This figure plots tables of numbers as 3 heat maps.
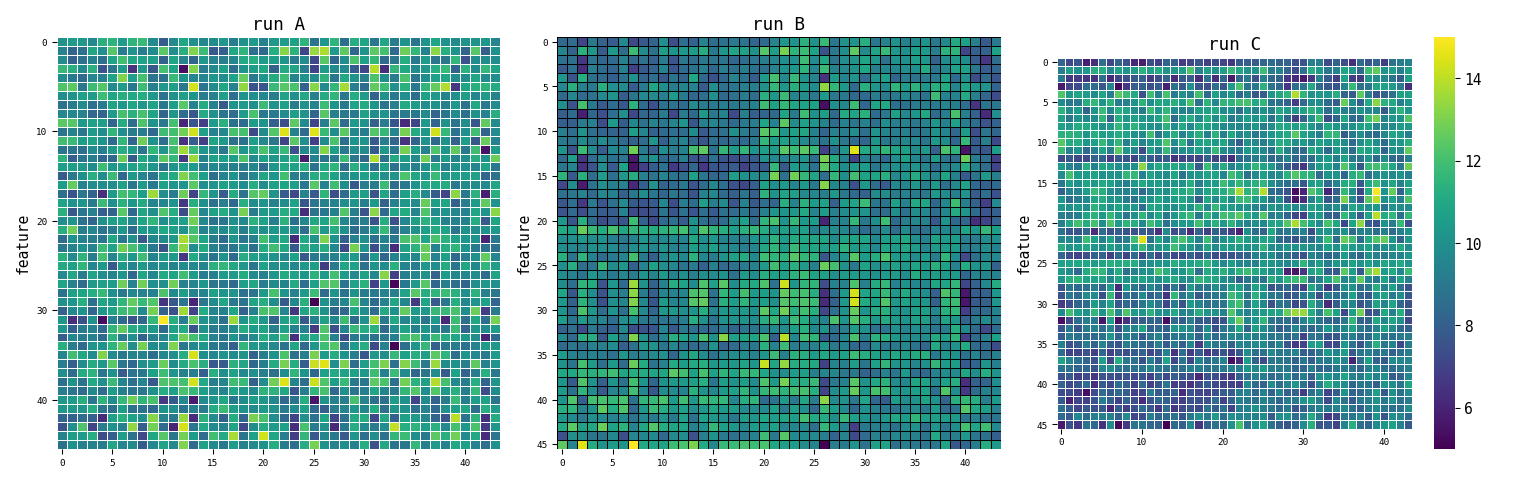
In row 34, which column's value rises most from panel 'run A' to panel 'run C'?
33
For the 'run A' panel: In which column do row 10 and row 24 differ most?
12
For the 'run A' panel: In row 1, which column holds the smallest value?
24
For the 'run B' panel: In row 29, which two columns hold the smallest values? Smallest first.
40, 26
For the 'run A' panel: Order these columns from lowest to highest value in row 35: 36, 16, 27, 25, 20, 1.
20, 16, 36, 27, 1, 25
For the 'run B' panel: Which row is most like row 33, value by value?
27
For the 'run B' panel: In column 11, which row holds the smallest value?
14
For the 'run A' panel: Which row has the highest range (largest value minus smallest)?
31
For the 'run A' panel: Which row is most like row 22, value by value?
33
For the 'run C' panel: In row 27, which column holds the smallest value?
22
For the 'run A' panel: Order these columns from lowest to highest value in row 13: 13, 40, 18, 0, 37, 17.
37, 40, 17, 0, 18, 13
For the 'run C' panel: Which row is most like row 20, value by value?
31
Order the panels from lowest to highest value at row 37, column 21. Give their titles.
run C, run A, run B
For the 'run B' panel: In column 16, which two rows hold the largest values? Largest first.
33, 27
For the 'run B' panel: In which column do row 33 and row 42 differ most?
7
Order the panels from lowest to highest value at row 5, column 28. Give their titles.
run C, run B, run A
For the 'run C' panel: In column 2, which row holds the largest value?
20
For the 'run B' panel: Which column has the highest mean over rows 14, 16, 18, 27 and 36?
22
